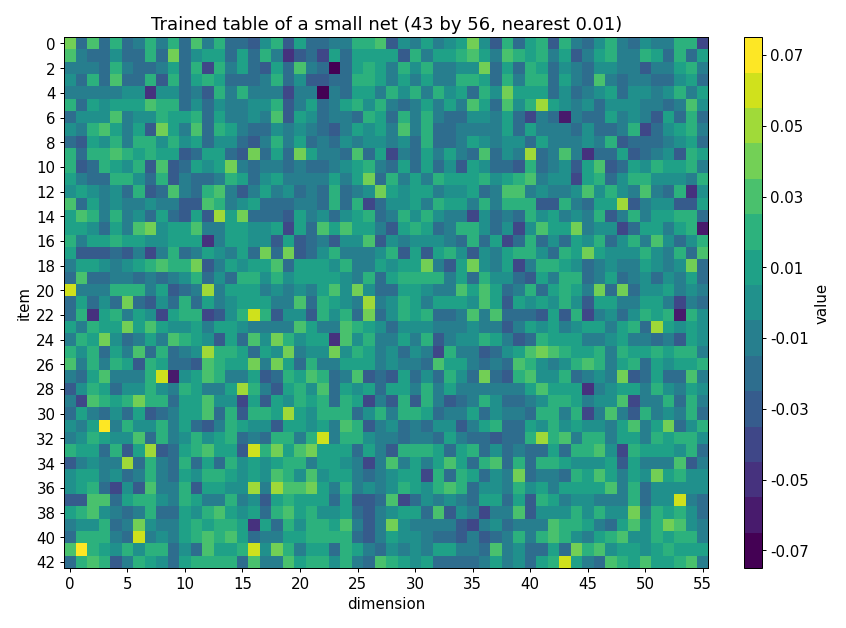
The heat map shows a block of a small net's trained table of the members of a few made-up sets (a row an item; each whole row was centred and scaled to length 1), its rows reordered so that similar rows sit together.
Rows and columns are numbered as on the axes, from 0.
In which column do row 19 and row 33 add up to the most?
16
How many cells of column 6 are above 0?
21
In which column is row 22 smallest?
53
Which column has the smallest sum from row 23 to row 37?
38
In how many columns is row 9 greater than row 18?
18
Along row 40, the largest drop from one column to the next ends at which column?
7
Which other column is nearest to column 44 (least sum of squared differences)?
24
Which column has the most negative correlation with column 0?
10
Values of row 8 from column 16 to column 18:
-0.03 -0.01 0.02
